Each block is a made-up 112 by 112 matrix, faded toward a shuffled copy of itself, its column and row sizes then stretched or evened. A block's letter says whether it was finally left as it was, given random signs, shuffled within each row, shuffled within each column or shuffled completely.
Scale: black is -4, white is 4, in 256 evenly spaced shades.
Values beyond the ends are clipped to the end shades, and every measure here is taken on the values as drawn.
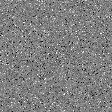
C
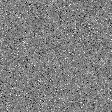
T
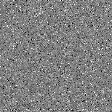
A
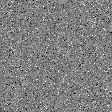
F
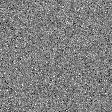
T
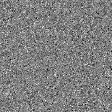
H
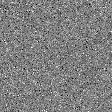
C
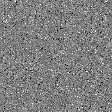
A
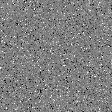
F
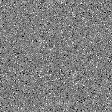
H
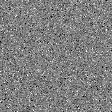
C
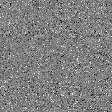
H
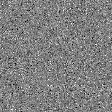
H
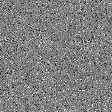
A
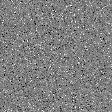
F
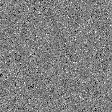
F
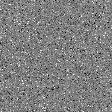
F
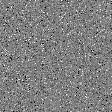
F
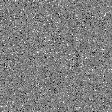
H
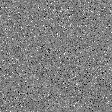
C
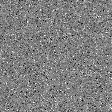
C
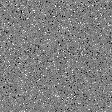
C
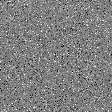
F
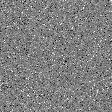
T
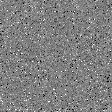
A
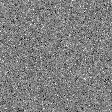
T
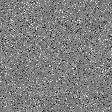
C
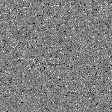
C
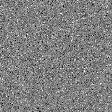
H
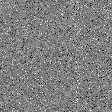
F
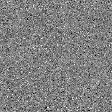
A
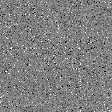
H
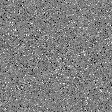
C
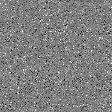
A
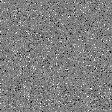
H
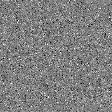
A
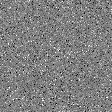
C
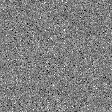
F
